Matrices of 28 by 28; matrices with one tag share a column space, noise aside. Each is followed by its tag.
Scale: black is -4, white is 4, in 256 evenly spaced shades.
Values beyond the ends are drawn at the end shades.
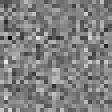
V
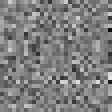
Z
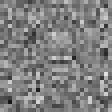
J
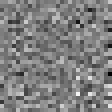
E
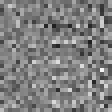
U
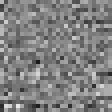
E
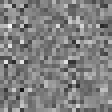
U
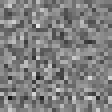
J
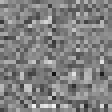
E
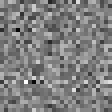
Z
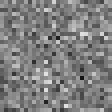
V
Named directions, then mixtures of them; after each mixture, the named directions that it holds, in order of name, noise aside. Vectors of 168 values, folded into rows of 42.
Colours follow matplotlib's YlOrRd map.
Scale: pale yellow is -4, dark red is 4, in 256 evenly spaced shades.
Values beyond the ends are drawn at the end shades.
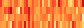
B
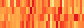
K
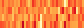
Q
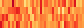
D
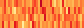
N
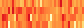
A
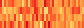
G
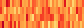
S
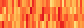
K, S.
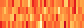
D, G, Q.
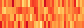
D, G.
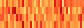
G, N.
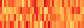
G.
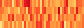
D, Q.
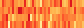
A, Q.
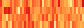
B.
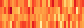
B, Q.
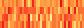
A, N, Q.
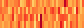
Q.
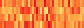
G.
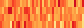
B, D.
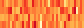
B, Q.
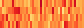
D.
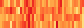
B, K.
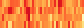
A, B.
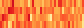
A, B, D.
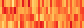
D, G, S.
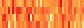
A.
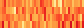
B, N.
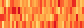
D, S.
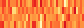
N, Q.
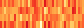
G, Q.
